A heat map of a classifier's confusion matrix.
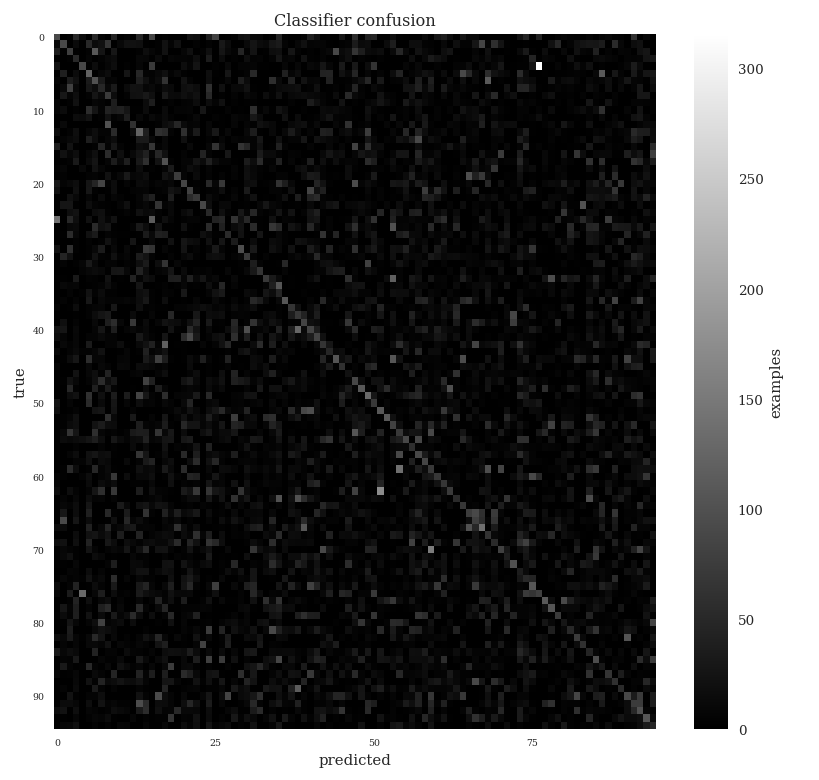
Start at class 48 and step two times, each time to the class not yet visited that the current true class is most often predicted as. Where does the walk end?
51
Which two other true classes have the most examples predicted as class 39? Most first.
67, 51
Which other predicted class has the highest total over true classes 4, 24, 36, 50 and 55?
76
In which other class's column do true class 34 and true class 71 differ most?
35
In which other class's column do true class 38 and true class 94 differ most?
72
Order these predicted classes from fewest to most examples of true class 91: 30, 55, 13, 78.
30, 55, 78, 13
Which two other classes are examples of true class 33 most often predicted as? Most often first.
53, 78
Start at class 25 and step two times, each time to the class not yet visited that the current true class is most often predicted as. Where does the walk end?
15
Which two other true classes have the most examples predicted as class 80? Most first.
77, 24
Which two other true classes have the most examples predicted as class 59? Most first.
70, 54
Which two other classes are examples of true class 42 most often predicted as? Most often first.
17, 66
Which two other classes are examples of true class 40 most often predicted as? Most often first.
38, 30
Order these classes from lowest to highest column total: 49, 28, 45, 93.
45, 28, 93, 49
